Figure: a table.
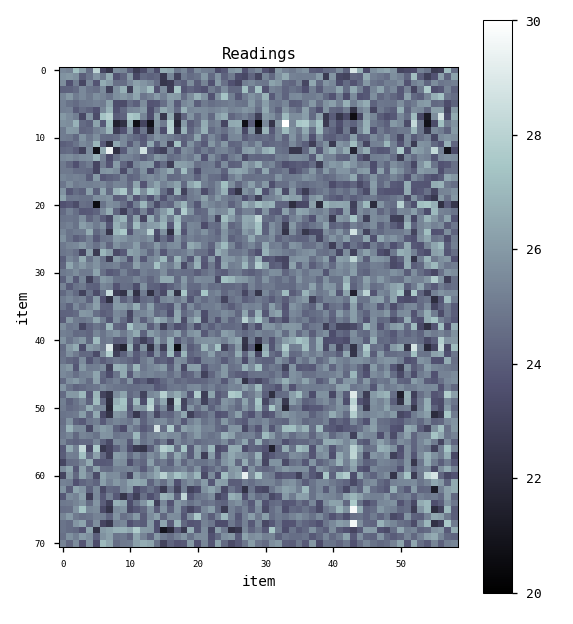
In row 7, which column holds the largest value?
56
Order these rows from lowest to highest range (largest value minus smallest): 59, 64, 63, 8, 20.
59, 64, 63, 20, 8
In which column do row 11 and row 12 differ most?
7
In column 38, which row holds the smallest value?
20
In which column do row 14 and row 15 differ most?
16
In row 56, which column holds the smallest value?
31
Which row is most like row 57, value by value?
28
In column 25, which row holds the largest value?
48
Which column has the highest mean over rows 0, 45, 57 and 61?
43
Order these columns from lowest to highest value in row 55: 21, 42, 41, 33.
33, 21, 42, 41
